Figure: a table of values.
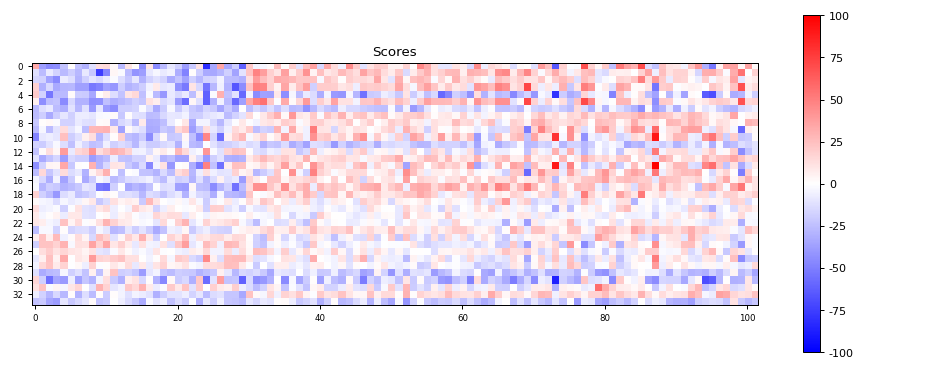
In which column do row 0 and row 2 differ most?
73
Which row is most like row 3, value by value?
5
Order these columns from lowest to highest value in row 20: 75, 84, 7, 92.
75, 7, 84, 92
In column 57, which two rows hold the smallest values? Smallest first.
4, 30
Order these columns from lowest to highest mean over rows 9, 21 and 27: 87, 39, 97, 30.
97, 30, 39, 87
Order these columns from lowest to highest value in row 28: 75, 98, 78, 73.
78, 98, 73, 75
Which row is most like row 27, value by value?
12
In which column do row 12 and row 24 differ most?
87
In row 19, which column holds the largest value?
66
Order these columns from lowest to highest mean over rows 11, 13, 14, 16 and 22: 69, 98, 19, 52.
19, 69, 52, 98
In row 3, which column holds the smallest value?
28
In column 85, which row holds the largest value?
0
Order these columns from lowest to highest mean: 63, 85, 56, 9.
9, 63, 56, 85
